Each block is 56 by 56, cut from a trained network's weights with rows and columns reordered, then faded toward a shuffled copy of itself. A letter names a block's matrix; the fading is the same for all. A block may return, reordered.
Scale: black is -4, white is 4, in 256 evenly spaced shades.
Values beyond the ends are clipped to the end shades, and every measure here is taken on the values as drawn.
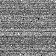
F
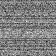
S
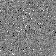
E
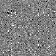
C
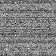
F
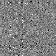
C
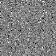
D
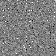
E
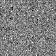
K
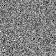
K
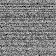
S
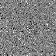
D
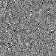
D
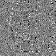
C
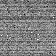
F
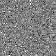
E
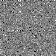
E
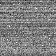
F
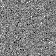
K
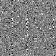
C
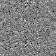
C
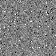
E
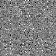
D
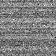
F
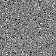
C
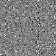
C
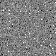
E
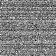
F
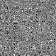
C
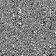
D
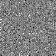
E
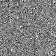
K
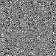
C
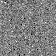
K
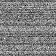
S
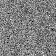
K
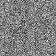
K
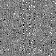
C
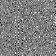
C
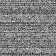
S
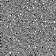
E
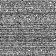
F
